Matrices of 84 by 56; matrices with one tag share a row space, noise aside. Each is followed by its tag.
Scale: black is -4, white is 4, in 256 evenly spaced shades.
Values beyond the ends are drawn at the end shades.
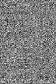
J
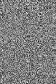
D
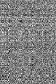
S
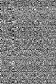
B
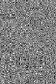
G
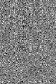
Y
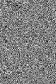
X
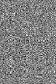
G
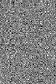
G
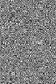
G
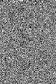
Y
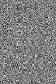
X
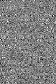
J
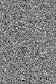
Y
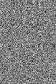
D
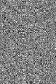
Y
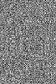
G
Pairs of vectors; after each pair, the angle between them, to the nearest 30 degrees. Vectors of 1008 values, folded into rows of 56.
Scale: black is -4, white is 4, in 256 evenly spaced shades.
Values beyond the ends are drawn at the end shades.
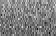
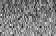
150 degrees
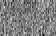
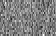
150 degrees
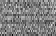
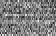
150 degrees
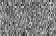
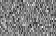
90 degrees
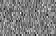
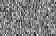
30 degrees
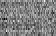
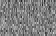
120 degrees
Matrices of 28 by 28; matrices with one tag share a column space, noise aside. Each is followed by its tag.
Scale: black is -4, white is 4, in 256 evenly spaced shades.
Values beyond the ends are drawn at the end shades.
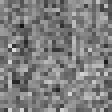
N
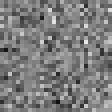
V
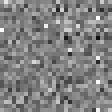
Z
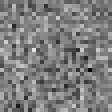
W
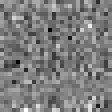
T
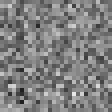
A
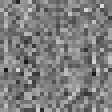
N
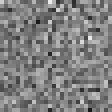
Z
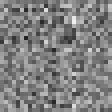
V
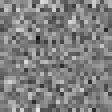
Z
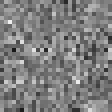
W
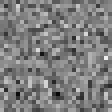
A
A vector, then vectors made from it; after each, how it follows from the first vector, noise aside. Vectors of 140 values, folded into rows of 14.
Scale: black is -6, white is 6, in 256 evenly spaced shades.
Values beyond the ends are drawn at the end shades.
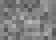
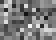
wrapped around, scaled up.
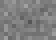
negated, shrunk.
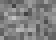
wrapped around.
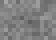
negated, shrunk.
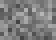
wrapped around.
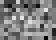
scaled up.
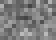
reversed, negated.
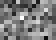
scaled up.
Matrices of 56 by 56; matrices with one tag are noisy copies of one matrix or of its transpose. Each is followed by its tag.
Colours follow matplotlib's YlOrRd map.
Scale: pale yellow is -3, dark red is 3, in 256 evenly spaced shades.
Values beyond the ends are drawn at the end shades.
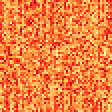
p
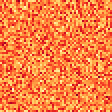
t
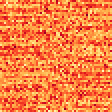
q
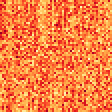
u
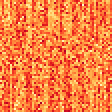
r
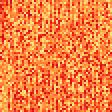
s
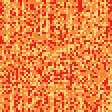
p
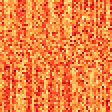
r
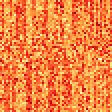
r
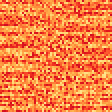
r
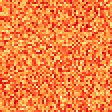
t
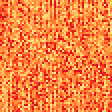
s
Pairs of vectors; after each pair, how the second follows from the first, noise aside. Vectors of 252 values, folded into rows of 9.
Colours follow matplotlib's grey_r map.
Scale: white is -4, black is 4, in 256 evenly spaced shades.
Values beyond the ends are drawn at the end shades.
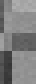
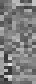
sign-scrambled.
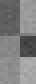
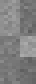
negated, shrunk.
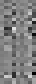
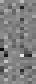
reversed, partly zeroed.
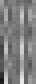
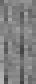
negated, shrunk.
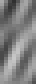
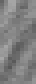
negated, shrunk.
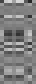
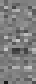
reversed, partly zeroed.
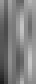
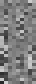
sign-scrambled.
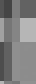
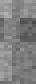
negated, shrunk.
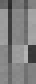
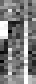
reversed, negated, scaled up.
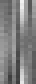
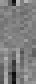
reversed, negated, partly zeroed.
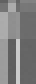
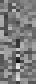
sign-scrambled.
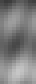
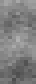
negated, shrunk.
